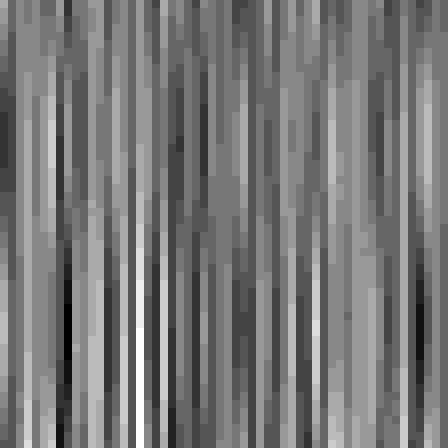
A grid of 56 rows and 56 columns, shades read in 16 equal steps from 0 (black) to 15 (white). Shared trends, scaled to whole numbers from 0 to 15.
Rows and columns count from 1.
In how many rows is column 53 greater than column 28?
19
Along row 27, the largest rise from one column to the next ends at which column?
18
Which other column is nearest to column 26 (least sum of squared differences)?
23
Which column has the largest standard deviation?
9
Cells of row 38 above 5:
35
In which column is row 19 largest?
7
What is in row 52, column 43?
10
